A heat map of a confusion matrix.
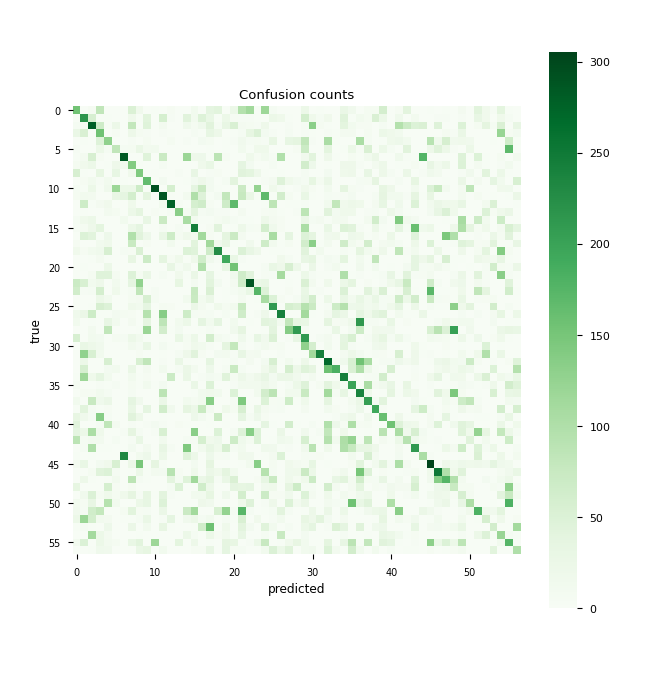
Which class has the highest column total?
29
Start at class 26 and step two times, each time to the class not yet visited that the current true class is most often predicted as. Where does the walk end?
24
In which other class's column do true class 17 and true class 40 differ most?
30
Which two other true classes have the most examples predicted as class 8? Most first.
45, 22
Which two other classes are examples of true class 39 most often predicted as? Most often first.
3, 18
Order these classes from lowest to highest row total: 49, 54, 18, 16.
54, 49, 18, 16
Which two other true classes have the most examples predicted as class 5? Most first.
10, 45
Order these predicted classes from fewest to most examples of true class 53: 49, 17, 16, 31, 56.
31, 49, 16, 56, 17
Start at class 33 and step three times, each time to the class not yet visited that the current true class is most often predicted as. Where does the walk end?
48
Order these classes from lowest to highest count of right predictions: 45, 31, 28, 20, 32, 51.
20, 51, 28, 31, 32, 45
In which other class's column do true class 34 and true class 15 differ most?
43
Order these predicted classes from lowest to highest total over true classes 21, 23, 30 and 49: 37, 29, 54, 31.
31, 37, 54, 29
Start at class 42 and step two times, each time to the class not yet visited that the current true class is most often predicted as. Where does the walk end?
37
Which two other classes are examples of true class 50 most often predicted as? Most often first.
55, 35
